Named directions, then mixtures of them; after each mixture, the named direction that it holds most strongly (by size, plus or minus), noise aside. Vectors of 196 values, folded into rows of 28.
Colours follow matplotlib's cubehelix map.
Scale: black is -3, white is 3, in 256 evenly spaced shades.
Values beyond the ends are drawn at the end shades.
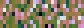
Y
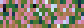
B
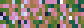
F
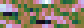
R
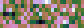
B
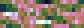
R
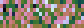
B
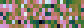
F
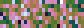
F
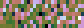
Y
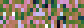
Y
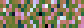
Y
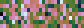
F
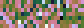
Y
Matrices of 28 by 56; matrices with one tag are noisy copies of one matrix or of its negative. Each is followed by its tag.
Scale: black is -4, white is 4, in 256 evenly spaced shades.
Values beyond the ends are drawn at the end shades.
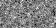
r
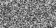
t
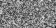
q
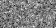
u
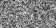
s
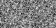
r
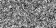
u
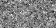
s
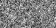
r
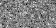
s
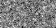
u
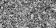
s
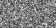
q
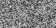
u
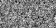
r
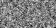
t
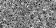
s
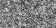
u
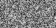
r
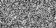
r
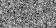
q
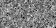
t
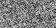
u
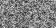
s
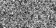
s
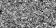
q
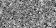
q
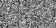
r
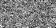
s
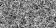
r
